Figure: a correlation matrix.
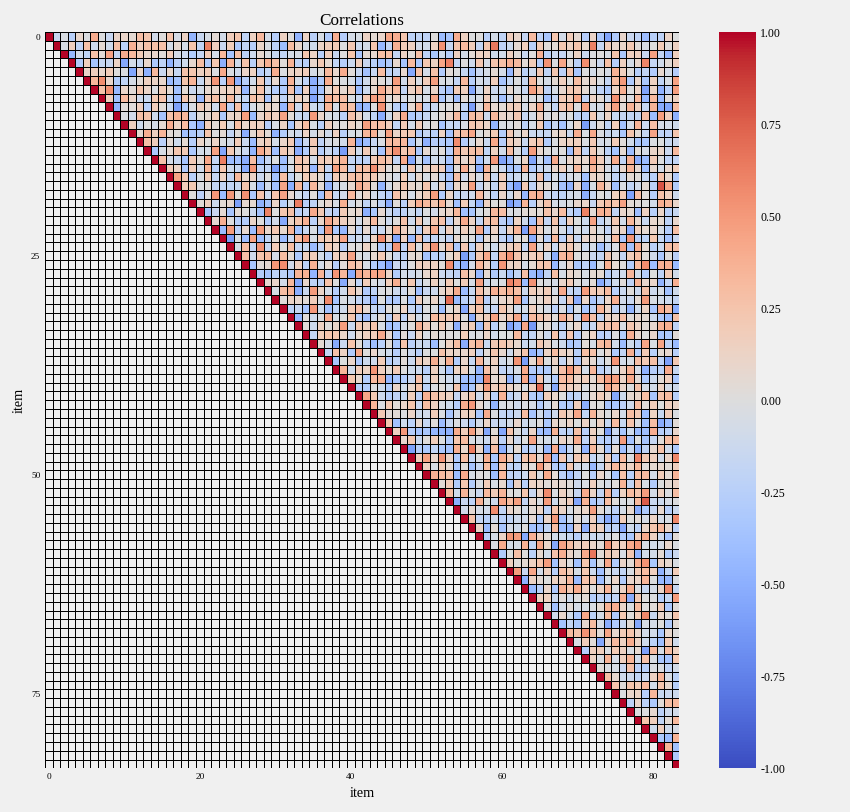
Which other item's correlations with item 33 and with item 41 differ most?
75
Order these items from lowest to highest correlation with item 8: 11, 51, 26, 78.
26, 51, 11, 78
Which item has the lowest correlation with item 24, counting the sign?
23
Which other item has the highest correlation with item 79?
53
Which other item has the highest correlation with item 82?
63
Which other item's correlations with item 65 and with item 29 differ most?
49
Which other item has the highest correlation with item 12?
54
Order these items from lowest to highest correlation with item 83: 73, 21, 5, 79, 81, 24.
81, 73, 79, 21, 24, 5
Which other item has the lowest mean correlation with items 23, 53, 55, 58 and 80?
31
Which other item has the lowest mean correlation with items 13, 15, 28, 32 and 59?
33
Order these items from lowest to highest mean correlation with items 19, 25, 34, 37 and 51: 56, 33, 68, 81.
56, 81, 68, 33
